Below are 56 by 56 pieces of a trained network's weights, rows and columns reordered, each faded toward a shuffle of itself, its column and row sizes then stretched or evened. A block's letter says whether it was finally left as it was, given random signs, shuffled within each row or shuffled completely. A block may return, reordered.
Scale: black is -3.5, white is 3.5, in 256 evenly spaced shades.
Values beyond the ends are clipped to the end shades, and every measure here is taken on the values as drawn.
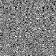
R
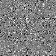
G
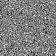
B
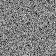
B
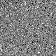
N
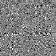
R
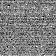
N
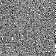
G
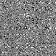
R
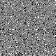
G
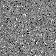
B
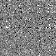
G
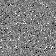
N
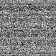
N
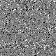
N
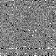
R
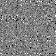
G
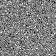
B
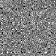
R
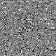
R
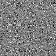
G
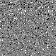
G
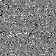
N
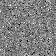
B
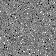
B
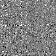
G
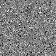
N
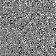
G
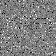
N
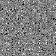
G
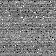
N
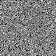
B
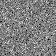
B
